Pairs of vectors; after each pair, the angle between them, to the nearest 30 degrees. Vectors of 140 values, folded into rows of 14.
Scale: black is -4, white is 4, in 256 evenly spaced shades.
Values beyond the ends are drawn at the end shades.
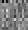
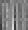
60 degrees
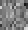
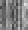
120 degrees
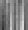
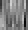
90 degrees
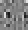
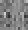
30 degrees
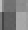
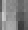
150 degrees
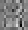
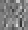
30 degrees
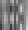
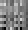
120 degrees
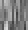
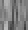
30 degrees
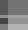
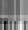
60 degrees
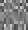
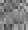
150 degrees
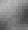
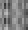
90 degrees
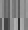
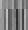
90 degrees
